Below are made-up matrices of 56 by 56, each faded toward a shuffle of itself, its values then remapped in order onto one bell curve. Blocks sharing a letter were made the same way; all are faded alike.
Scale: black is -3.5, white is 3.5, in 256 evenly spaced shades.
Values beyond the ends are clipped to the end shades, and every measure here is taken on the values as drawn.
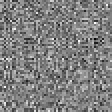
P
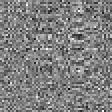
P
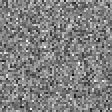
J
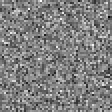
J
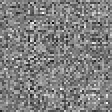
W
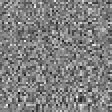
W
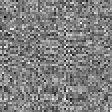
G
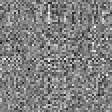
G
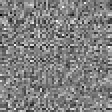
P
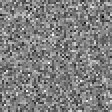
J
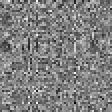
W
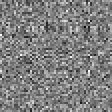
W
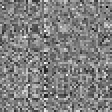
G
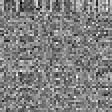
P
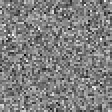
J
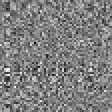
W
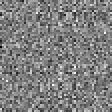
G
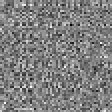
P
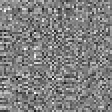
P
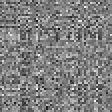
G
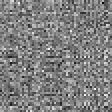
G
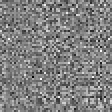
P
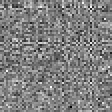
G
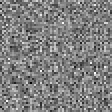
W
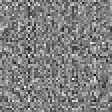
G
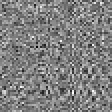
W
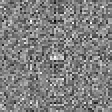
W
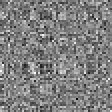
P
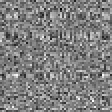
P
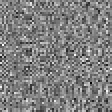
P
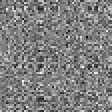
P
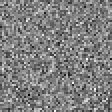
J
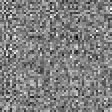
W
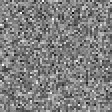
J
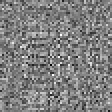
W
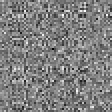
G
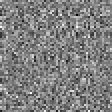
W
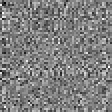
P
